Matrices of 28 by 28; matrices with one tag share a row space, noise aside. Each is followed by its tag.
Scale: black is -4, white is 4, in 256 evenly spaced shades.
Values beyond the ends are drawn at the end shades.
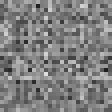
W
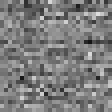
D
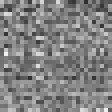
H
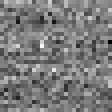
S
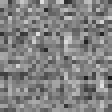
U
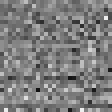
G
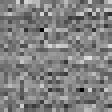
D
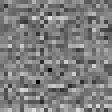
D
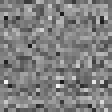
H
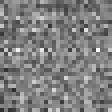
S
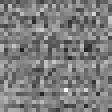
S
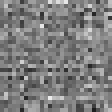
D
